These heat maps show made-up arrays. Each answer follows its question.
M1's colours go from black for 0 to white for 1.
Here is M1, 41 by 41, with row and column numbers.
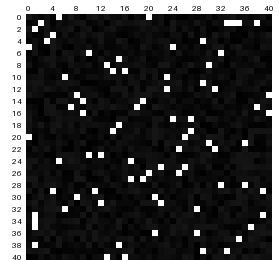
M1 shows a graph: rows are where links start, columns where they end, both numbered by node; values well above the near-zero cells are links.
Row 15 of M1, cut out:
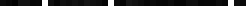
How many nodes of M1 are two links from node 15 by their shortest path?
1
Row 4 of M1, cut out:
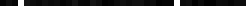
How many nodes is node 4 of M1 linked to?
2
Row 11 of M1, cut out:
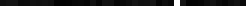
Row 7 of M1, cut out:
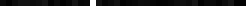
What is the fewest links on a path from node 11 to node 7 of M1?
7
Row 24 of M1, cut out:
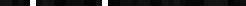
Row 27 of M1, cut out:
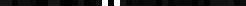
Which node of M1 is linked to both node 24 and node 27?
node 17
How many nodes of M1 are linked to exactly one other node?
7
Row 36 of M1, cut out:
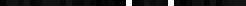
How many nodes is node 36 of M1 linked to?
2
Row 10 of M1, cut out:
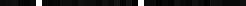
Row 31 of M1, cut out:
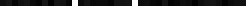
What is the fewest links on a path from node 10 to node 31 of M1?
3
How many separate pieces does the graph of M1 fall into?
2
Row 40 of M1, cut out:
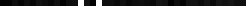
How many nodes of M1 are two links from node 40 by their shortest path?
2
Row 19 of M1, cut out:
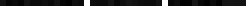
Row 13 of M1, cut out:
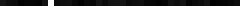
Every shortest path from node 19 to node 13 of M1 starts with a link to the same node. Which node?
node 14
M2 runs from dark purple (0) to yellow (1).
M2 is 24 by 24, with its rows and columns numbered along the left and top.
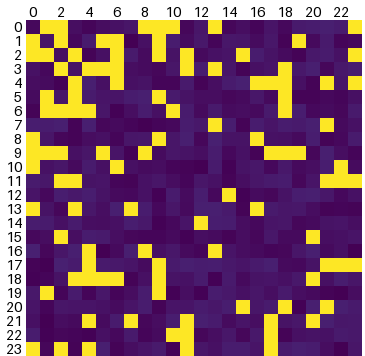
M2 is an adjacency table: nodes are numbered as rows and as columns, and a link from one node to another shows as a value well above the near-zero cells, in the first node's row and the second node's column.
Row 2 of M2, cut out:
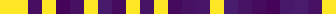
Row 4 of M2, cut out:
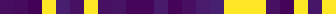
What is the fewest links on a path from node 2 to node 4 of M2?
2
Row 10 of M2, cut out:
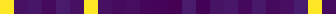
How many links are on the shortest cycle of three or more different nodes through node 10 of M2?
4
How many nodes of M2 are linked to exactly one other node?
2
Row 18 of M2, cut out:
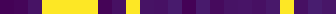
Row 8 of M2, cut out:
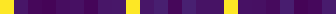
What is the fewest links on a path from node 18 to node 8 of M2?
2
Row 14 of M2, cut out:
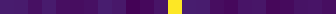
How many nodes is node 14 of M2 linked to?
1
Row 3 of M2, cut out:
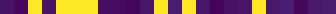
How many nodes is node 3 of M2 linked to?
7
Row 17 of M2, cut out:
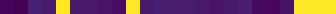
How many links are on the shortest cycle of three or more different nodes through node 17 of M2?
3
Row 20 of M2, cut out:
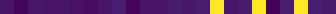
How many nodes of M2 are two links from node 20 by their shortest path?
9
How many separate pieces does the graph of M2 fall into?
2
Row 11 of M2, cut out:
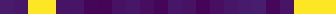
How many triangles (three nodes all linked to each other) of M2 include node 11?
2
